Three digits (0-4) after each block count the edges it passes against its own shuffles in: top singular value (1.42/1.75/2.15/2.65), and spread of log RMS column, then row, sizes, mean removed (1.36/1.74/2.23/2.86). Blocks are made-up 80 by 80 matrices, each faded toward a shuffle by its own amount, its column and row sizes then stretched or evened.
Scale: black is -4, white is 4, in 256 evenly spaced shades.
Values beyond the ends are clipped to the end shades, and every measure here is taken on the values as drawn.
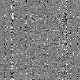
2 4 2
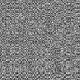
4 2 3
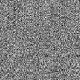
3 1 1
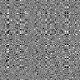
4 3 3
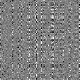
4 4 0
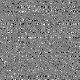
3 0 3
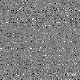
2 1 4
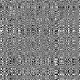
4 4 4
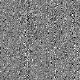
0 4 1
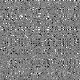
3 1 3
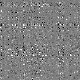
1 3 3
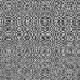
4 2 4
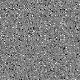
2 1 1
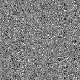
2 1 0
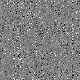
2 2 1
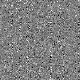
1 3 0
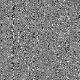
2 3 0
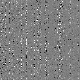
1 4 0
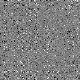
1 3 3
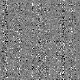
1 4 2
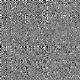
3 3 3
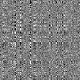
4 4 2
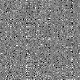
2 3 3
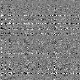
2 3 4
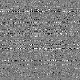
3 0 4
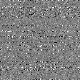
1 0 4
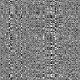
4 4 1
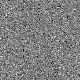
0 1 0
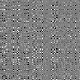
4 4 4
